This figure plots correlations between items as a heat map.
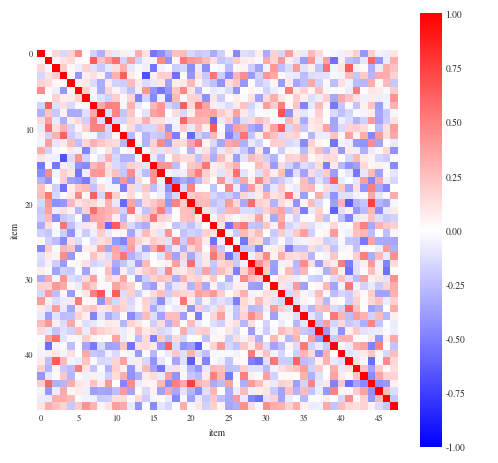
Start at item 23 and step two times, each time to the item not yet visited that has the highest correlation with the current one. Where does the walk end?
32
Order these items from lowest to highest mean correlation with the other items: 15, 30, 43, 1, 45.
45, 15, 43, 30, 1
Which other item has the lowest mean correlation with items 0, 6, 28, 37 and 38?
15
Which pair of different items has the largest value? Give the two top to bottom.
20, 44
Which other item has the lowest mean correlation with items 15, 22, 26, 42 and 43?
0
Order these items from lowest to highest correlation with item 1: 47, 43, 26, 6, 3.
43, 6, 3, 26, 47
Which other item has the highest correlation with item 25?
18
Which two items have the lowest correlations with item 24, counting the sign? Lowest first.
4, 12
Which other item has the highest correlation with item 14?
5
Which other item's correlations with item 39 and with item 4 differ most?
17
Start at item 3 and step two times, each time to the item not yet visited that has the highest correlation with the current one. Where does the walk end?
27
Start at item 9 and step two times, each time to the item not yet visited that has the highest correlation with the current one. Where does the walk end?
7
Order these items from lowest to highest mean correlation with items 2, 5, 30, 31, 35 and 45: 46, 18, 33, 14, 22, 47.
22, 18, 14, 46, 33, 47
